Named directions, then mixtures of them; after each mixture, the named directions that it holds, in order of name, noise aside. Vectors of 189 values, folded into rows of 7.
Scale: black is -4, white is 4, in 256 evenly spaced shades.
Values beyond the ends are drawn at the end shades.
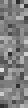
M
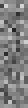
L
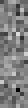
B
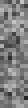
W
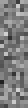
B, L, W.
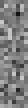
B, L.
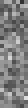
W.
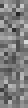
L.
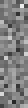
B, L, M.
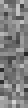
B, M, W.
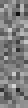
B, L, W.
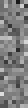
L, M.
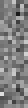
B, L, M.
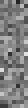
M.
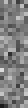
M.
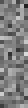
B, M, W.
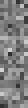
M.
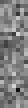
B, W.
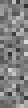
B, M, W.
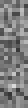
B, L, W.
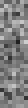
L, W.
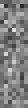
L, W.
